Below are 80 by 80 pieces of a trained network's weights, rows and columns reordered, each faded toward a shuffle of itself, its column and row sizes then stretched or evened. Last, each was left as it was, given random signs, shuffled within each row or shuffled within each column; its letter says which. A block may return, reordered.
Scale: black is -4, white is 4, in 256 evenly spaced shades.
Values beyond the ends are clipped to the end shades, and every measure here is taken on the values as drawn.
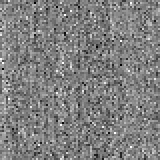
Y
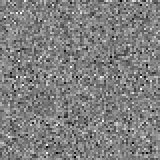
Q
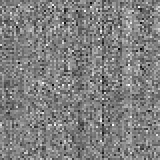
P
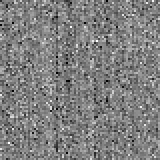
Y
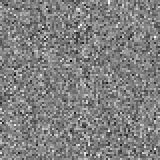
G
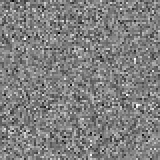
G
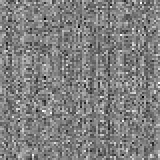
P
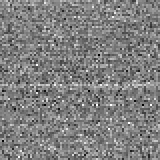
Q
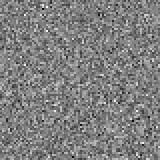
Q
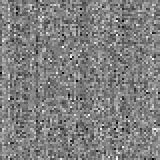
P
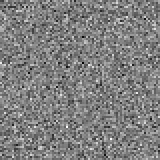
Q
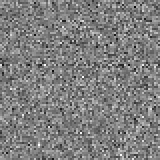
G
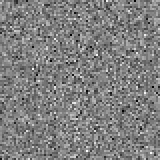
Y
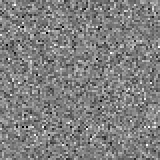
Q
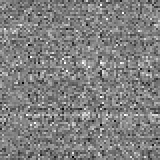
P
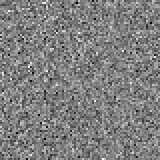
Y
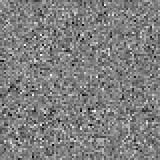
G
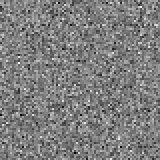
G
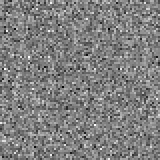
Q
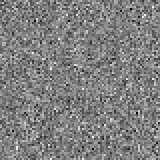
P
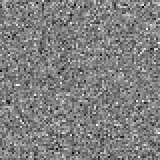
Q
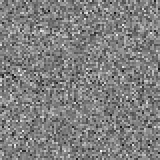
Q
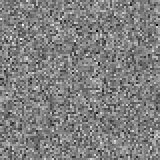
Y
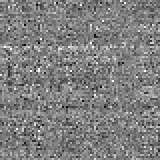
P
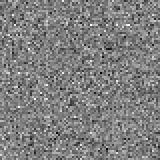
Q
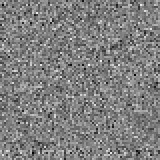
Q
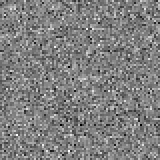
Q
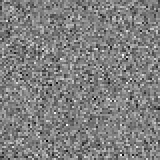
Q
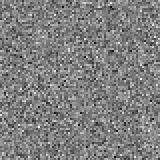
Q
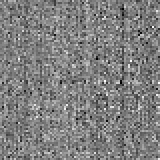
P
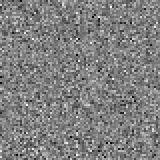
G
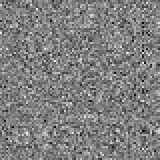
P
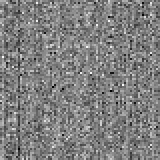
P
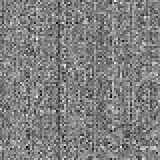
P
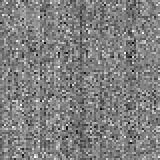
P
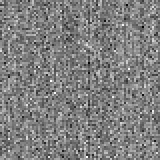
Y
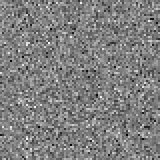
Y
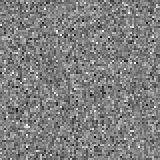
Y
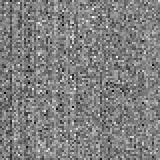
Y
